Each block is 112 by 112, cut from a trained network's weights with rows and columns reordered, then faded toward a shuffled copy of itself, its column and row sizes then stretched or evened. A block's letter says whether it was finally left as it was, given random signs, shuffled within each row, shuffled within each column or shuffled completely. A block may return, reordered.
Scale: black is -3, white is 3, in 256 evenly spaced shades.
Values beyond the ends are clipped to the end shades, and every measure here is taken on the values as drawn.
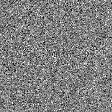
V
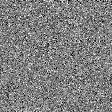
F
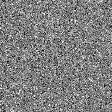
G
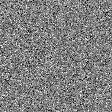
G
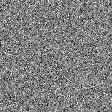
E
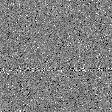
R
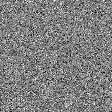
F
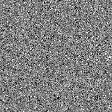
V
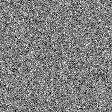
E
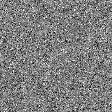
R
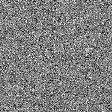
R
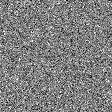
E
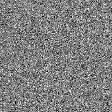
V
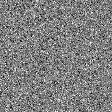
G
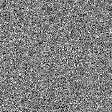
R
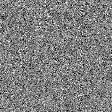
R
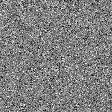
E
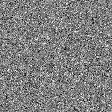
F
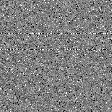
V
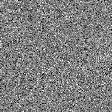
V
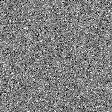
F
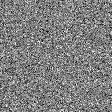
E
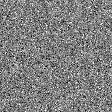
E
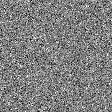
E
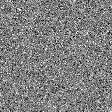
F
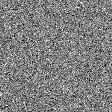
F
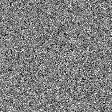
R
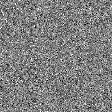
V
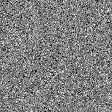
G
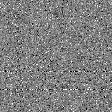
V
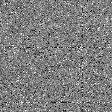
R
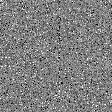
G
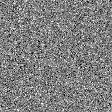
F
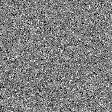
G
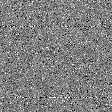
F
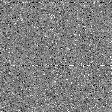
V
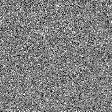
R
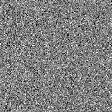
V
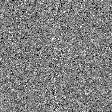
R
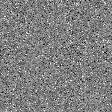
G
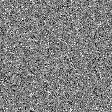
G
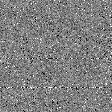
V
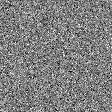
E
